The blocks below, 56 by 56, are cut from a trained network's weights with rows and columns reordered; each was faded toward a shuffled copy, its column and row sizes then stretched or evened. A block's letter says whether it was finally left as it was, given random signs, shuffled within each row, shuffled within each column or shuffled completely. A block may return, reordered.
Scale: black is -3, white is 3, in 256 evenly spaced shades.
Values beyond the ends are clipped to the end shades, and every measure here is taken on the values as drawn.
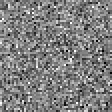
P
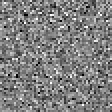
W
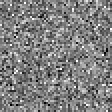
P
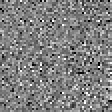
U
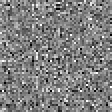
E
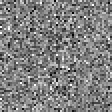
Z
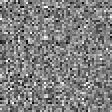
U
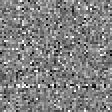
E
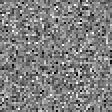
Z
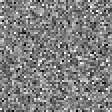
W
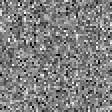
Z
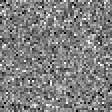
P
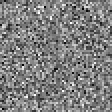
Z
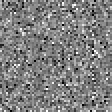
Z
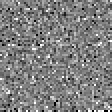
W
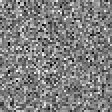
Z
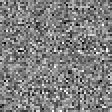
W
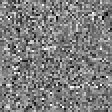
E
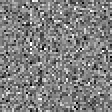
Z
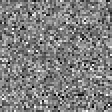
W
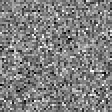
P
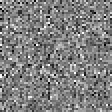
U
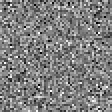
Z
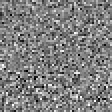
W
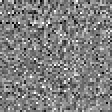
U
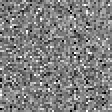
Z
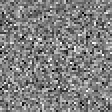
W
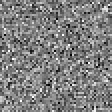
P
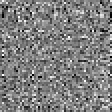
U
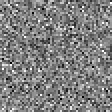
P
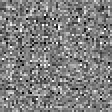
U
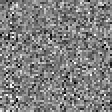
Z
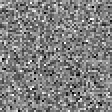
P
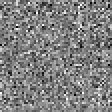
E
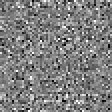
U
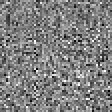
U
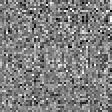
U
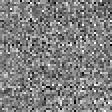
U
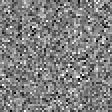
P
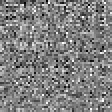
U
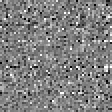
E
